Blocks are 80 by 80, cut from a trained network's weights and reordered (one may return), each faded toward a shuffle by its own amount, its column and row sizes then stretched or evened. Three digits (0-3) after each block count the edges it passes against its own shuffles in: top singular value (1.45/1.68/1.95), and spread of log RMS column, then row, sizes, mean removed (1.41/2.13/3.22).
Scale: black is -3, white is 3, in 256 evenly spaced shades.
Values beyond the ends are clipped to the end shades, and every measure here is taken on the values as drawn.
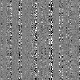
3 3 0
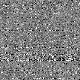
2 0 2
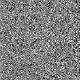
1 2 0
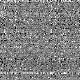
2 1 2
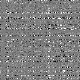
0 2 3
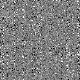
0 2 1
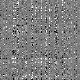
2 3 1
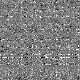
2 1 2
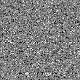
1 0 1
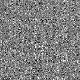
0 1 1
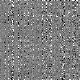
1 3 1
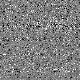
0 1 2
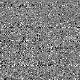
0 1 2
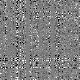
2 3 2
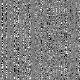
1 3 0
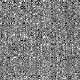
2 1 2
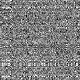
3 1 1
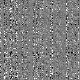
0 3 1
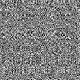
3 0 2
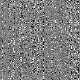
1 3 1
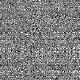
3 1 1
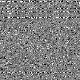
3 0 2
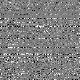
1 1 3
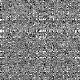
3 2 1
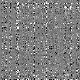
2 3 2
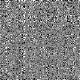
0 2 2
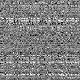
3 0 2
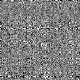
1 1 2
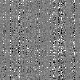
1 3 1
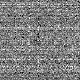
3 1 1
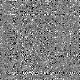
2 2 2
